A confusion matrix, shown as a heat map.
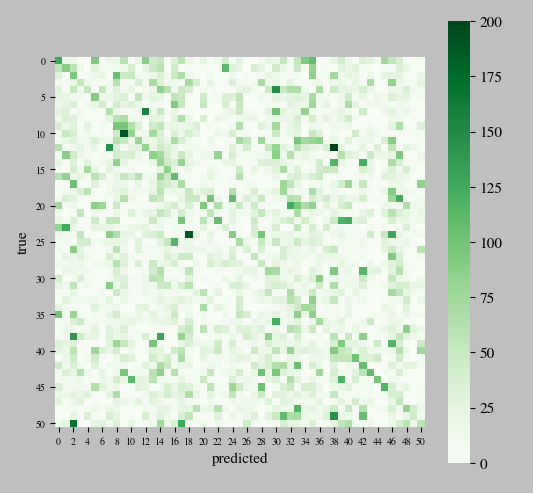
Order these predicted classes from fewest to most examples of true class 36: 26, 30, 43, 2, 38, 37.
26, 38, 37, 2, 43, 30
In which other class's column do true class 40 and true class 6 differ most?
38
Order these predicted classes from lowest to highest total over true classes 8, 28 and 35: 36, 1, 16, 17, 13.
36, 1, 17, 13, 16
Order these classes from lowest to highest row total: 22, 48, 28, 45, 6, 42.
28, 6, 48, 42, 45, 22
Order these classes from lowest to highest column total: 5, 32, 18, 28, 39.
5, 28, 39, 18, 32
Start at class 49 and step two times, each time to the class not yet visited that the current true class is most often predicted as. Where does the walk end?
2
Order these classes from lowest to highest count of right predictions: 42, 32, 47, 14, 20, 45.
47, 32, 14, 20, 42, 45
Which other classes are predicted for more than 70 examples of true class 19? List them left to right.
21, 24, 46, 47
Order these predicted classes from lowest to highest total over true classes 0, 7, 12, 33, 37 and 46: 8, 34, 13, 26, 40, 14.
40, 26, 13, 8, 14, 34
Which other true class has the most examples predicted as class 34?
0
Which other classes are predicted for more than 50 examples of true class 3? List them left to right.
8, 13, 18, 28, 43, 46
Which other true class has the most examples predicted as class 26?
11
